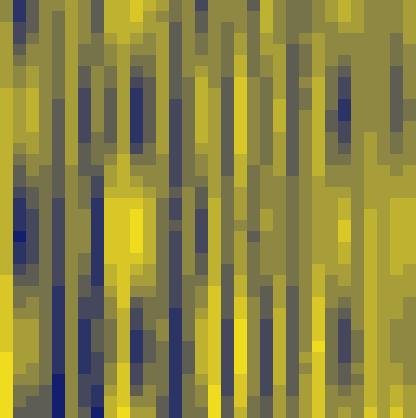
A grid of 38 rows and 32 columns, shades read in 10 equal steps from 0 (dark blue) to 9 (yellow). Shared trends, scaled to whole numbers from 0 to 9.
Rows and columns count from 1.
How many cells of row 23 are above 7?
3
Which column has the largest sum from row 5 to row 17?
19
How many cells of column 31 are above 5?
18
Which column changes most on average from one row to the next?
11
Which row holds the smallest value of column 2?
22
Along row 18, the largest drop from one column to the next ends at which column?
2
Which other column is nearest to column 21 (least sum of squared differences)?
15
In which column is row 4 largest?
10
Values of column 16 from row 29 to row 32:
6 7 7 7
